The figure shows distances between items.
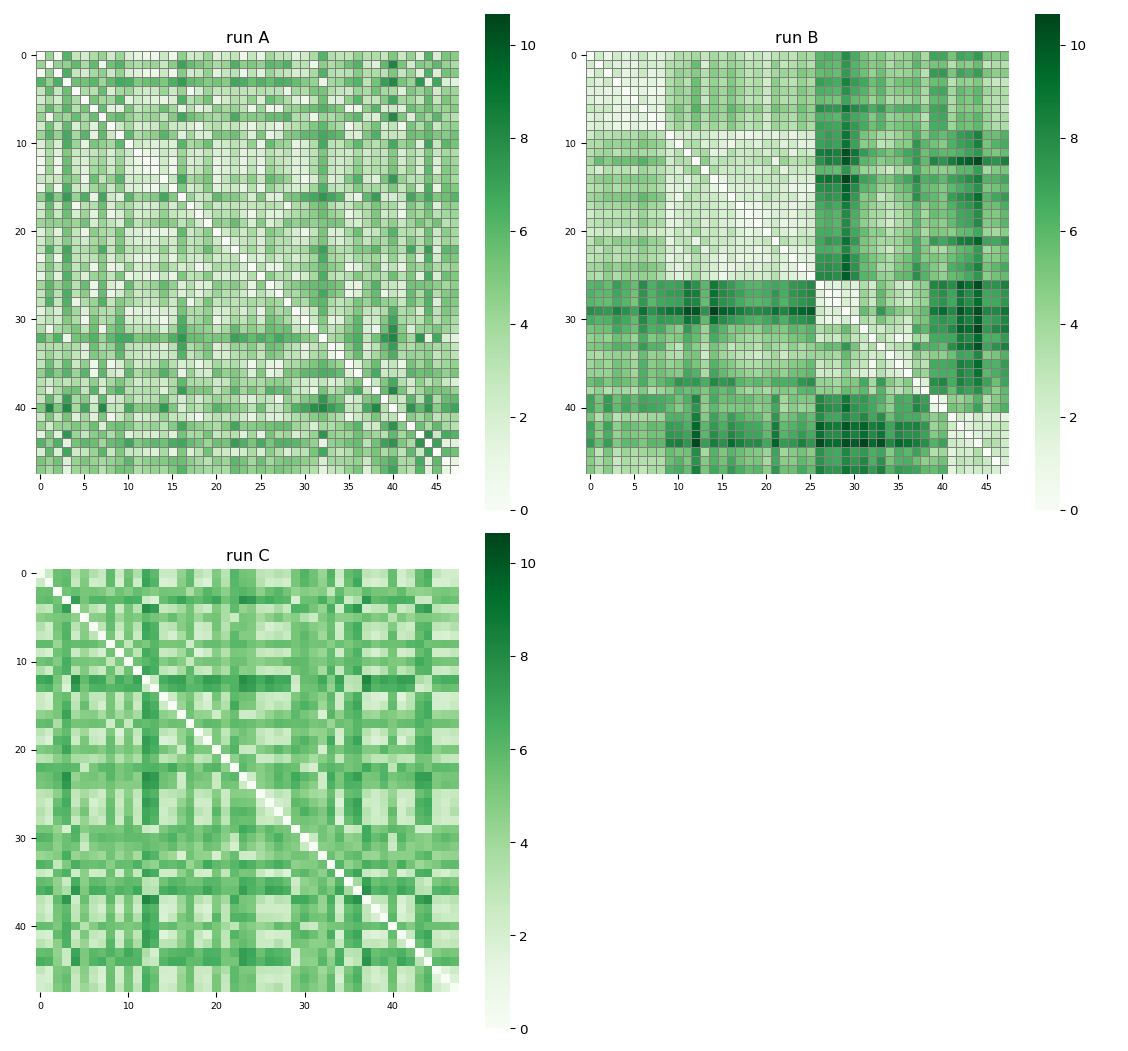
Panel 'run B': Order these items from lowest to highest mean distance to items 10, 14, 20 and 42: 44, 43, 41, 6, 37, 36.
6, 41, 43, 36, 44, 37
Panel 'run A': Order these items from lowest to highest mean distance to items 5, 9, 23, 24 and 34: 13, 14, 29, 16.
13, 29, 14, 16
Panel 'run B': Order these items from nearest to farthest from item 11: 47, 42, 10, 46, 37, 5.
10, 5, 46, 47, 42, 37
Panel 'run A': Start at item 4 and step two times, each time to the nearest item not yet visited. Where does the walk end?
28
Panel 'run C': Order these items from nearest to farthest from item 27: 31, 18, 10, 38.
38, 18, 10, 31
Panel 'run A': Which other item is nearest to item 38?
31
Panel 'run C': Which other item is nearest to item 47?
46
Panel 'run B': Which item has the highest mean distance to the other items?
29
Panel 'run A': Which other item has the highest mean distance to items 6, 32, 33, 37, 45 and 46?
40
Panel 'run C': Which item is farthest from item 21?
12
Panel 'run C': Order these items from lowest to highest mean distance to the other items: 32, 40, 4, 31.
4, 32, 31, 40
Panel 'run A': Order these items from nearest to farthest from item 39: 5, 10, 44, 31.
10, 5, 31, 44
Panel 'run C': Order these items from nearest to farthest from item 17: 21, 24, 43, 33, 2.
2, 33, 21, 24, 43
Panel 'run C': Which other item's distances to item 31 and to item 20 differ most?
22
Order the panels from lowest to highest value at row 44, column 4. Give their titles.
run A, run B, run C
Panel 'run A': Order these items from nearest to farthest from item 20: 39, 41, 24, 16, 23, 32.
23, 41, 24, 39, 32, 16
